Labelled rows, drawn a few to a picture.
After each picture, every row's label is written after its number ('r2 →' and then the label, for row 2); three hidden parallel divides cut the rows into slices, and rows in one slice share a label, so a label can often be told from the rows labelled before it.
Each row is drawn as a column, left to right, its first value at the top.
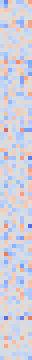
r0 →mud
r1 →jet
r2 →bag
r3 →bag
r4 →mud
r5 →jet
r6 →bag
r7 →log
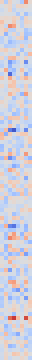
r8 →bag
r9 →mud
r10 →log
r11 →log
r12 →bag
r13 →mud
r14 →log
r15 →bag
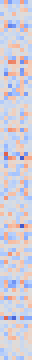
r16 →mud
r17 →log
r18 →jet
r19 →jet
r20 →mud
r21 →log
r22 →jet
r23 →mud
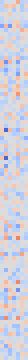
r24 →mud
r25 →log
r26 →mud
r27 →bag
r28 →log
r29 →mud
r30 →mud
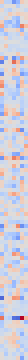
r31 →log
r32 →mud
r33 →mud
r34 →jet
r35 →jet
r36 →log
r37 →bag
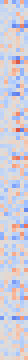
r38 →mud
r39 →bag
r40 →mud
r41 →jet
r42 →jet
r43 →log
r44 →jet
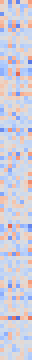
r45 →log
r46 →bag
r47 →jet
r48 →log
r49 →jet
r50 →bag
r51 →bag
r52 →log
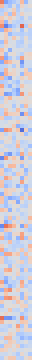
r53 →log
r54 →jet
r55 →jet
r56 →mud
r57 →mud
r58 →log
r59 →mud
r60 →bag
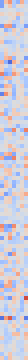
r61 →jet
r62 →log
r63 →log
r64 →jet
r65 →mud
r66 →bag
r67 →jet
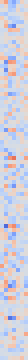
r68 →bag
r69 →log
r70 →jet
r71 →jet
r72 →bag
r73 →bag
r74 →mud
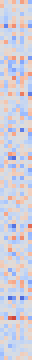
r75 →bag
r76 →mud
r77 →log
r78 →log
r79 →mud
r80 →log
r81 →bag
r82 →jet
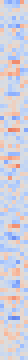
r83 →mud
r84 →mud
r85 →jet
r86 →jet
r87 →jet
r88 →bag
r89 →bag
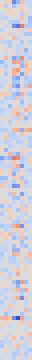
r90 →bag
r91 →bag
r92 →bag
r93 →jet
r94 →jet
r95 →log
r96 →mud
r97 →mud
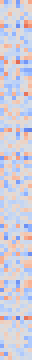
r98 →log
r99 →jet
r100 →mud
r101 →bag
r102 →jet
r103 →bag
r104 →log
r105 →log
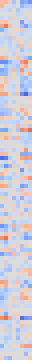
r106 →log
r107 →log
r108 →bag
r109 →mud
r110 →bag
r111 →jet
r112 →jet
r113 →jet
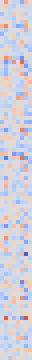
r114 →bag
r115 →log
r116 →bag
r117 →mud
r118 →mud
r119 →jet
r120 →log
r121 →bag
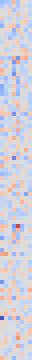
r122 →jet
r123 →mud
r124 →mud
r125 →log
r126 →jet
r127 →bag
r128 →bag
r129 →mud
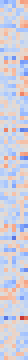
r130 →mud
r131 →jet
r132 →mud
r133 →jet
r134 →bag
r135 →log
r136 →log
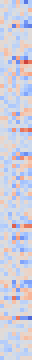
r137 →bag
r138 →bag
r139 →bag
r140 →jet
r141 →log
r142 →jet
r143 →jet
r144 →jet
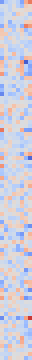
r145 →jet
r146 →bag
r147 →mud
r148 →mud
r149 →mud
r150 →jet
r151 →log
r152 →log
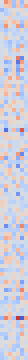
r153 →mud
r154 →log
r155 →bag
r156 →mud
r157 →log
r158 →jet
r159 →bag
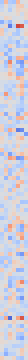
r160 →mud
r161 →bag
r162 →jet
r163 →mud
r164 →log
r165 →log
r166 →mud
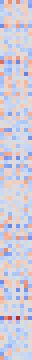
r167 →jet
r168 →log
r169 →log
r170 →mud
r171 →log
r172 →mud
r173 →log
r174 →jet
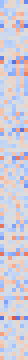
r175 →jet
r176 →bag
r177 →bag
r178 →log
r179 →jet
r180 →log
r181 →jet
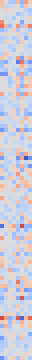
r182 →log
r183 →bag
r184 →mud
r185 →mud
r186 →log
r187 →jet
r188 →log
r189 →log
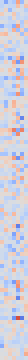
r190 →mud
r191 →mud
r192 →mud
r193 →jet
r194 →log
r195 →jet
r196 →bag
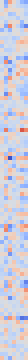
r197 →bag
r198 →jet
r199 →log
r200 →bag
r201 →mud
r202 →jet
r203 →jet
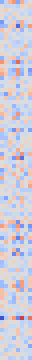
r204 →jet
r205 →mud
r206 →bag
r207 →log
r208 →jet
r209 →log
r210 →mud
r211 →log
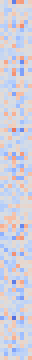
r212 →mud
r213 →mud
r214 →bag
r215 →jet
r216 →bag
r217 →log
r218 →mud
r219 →bag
